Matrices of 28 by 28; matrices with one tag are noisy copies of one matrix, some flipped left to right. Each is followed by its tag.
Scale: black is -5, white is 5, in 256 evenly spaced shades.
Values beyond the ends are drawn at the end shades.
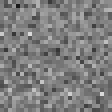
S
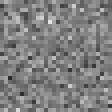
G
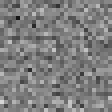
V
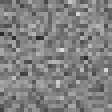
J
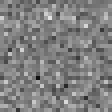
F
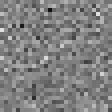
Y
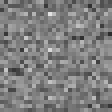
J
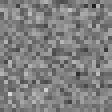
S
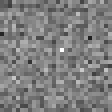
J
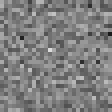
J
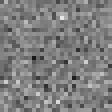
F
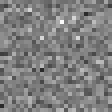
G
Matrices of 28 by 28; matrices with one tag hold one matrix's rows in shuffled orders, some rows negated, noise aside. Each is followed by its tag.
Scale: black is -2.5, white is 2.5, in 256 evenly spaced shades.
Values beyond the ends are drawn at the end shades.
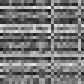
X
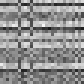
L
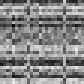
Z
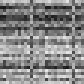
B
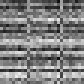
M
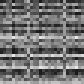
Z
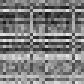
B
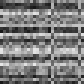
X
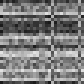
X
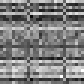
Z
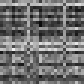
Z
